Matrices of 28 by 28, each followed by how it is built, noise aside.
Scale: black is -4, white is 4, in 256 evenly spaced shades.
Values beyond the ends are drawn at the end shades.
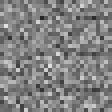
repeating rows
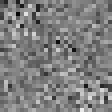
block diagonal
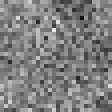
smooth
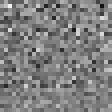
uneven rows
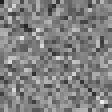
diagonal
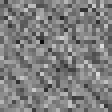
Toeplitz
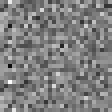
repeating rows
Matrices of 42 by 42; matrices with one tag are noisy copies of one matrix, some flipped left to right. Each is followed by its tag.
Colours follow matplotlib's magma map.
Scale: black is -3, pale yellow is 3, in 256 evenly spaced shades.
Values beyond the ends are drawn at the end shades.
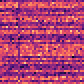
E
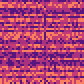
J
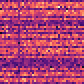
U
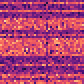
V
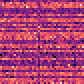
J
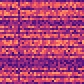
U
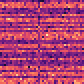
J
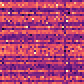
E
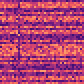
E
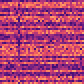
E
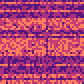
V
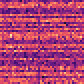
J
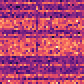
V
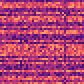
E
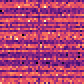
J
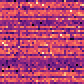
U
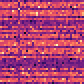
U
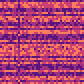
E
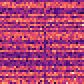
J
